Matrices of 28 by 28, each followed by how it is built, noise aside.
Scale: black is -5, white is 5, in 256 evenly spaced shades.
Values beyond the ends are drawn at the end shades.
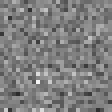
uneven rows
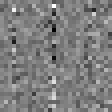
uneven columns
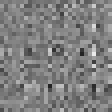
low rank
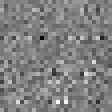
uneven rows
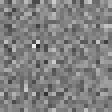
low rank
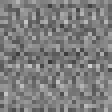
repeating columns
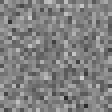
noise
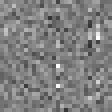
uneven columns
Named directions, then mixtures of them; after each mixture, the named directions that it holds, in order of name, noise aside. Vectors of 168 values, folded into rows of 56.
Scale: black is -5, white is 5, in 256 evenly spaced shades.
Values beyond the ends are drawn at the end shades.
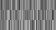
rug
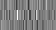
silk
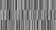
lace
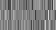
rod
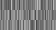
rod, rug, silk.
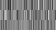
lace, rod, silk.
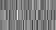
lace, rug, silk.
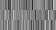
rod.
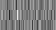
lace, silk.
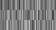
rug.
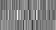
rug, silk.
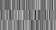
rod, rug, silk.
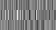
rod, silk.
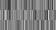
lace, rod.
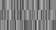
lace, rug.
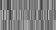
lace, rod, rug.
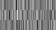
lace, silk.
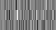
lace, rug, silk.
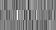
silk.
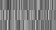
lace, rod, rug.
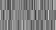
lace, rod, rug.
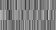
lace.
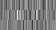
rug, silk.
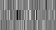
silk.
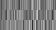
rod, rug, silk.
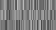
lace.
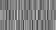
lace, rug, silk.
